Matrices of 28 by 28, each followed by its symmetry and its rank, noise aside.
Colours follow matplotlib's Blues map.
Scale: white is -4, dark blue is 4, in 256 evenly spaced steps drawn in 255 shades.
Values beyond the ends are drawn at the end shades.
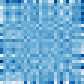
antisymmetric, rank two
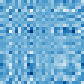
symmetric, rank two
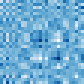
symmetric, rank three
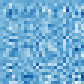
no symmetry, rank four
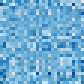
no symmetry, rank four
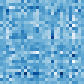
antisymmetric, rank four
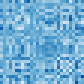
symmetric, rank three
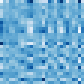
no symmetry, rank two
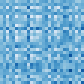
symmetric, rank two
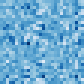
no symmetry, rank four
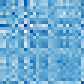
symmetric, rank two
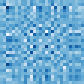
symmetric, rank three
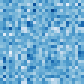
antisymmetric, rank four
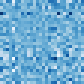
antisymmetric, rank four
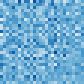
antisymmetric, rank four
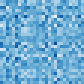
no symmetry, rank four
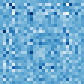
no symmetry, rank four
